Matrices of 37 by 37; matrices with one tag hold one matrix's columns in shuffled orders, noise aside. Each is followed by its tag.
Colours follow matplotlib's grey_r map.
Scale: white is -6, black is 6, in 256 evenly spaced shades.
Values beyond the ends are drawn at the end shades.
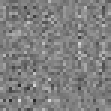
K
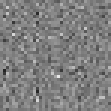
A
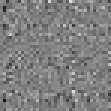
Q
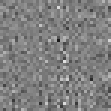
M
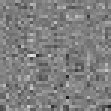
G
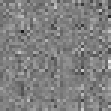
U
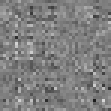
K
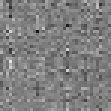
U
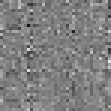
U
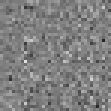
M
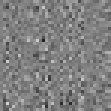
M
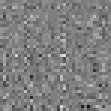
G
